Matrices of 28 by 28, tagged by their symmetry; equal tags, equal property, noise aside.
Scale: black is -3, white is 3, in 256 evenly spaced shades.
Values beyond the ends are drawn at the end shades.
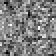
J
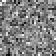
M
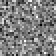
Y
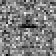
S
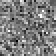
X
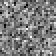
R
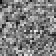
M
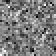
X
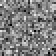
M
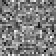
S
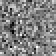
J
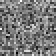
S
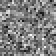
X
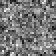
R
